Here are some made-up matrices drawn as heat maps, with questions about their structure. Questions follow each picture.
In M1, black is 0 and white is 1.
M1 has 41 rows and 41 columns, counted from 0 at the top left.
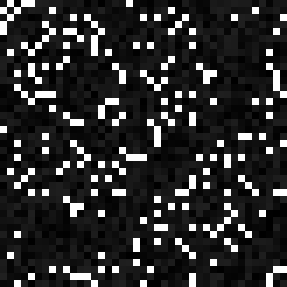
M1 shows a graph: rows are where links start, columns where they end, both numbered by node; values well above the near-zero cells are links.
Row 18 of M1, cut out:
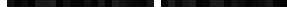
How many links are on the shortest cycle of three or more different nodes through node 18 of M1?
5
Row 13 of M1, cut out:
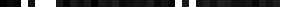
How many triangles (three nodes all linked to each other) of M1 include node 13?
6
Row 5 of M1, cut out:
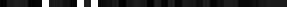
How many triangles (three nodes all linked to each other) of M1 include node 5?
1
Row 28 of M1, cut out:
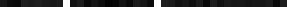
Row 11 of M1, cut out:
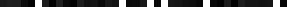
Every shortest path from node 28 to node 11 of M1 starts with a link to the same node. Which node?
node 9
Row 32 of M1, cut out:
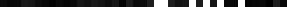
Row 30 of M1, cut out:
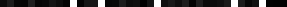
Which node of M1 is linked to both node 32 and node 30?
node 22
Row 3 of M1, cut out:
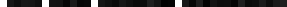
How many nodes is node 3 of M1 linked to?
4
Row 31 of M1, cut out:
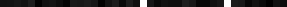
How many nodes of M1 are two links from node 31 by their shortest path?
8
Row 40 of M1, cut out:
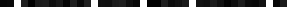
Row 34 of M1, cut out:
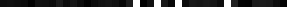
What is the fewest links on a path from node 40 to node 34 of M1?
3
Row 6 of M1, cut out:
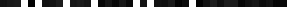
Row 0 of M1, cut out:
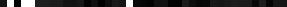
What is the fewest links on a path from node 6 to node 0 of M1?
2
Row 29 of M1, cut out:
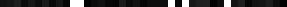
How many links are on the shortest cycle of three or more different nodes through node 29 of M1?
4
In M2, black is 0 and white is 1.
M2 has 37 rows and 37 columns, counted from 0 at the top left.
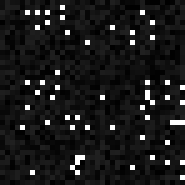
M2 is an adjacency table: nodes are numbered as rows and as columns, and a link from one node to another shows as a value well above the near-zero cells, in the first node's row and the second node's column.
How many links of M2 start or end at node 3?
1
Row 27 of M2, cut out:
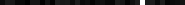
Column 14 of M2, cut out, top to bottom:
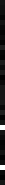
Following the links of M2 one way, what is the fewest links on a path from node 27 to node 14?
3
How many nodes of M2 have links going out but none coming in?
12
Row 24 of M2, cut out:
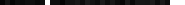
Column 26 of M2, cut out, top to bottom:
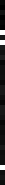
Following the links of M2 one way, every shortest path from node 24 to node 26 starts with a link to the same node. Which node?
node 34
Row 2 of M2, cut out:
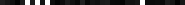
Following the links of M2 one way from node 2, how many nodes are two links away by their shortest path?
3
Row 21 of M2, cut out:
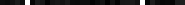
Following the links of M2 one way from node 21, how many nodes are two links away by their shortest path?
3
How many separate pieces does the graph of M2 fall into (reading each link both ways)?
3
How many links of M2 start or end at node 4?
3
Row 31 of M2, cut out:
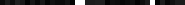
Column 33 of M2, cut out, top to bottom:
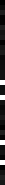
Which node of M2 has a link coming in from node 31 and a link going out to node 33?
node 16
